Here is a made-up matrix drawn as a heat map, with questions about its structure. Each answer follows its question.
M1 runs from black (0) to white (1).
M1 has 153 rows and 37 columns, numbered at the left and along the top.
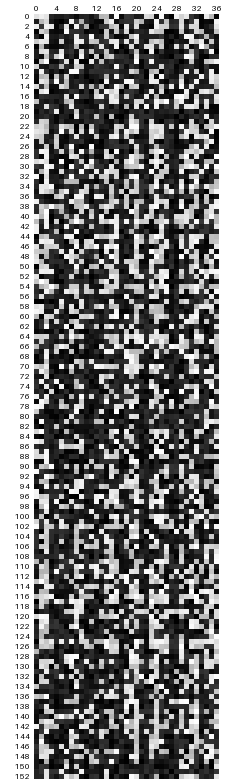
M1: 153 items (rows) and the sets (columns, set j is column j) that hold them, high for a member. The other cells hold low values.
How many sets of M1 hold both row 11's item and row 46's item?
2
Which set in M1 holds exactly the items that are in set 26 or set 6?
36
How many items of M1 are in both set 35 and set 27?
5
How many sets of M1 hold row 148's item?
12
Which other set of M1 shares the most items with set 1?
23
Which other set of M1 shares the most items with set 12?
15
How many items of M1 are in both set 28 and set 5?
1
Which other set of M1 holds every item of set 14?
2
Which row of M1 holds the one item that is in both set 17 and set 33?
98
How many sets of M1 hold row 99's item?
5
